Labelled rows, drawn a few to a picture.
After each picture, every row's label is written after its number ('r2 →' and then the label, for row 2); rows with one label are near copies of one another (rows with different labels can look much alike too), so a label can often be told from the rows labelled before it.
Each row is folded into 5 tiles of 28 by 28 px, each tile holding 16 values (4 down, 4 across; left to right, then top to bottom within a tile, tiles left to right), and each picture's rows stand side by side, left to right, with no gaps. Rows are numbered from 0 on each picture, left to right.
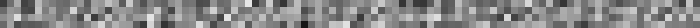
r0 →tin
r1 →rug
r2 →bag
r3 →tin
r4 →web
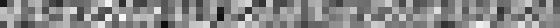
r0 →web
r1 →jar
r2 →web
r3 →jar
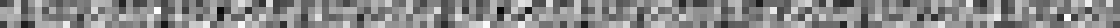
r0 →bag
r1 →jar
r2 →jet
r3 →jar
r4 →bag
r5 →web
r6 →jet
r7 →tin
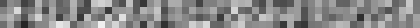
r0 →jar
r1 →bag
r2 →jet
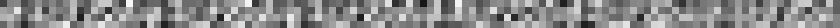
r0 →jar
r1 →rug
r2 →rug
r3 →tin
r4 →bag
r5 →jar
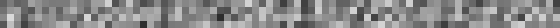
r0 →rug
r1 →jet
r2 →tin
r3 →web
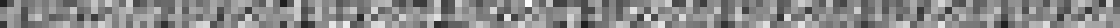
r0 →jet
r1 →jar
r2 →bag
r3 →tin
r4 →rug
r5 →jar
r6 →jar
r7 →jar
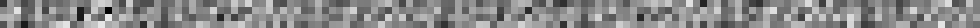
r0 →jar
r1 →jet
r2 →web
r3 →jar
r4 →jet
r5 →web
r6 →rug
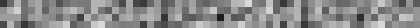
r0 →bag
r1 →jet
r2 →bag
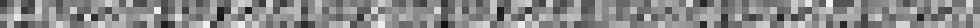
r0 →tin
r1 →jar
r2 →bag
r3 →jar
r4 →tin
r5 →jet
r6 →jet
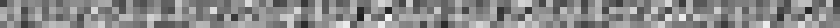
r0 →bag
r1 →tin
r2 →jar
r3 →jar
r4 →web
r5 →jar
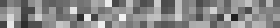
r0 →rug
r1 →tin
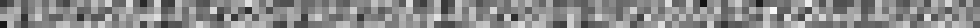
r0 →jet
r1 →tin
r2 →jet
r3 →tin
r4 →rug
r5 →web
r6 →tin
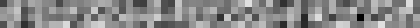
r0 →bag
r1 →tin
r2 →jet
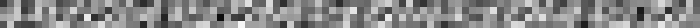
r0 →tin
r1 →jet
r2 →web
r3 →web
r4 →jar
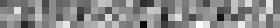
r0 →jar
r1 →jet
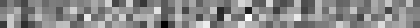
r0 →rug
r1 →jar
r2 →tin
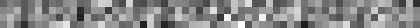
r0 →jar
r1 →rug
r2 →bag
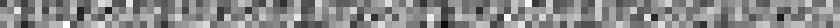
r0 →jar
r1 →jar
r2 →tin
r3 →rug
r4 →tin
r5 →jet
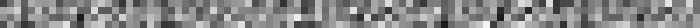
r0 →bag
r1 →rug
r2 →tin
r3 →jar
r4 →jet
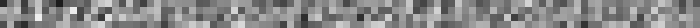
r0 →web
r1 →bag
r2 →jet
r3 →tin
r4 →bag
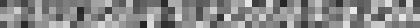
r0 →jar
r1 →rug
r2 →web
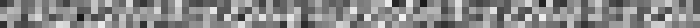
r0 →jet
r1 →web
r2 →rug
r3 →web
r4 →web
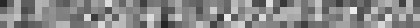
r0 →tin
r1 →rug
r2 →web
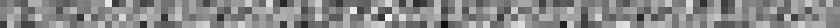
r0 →rug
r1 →jet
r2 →web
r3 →bag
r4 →jet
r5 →tin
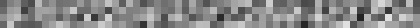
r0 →tin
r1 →jet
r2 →jar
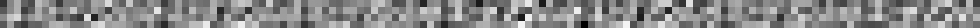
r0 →tin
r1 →jar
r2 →bag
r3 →web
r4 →jar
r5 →bag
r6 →web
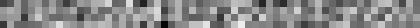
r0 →jet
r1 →bag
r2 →web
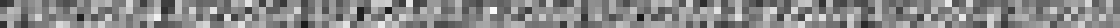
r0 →jet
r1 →tin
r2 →jar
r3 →web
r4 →jet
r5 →web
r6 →rug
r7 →rug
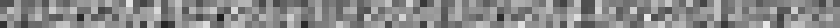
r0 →jet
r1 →bag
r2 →rug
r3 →jet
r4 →tin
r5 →bag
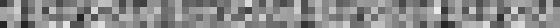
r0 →bag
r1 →web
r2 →bag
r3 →bag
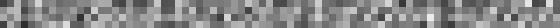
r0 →bag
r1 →tin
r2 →web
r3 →rug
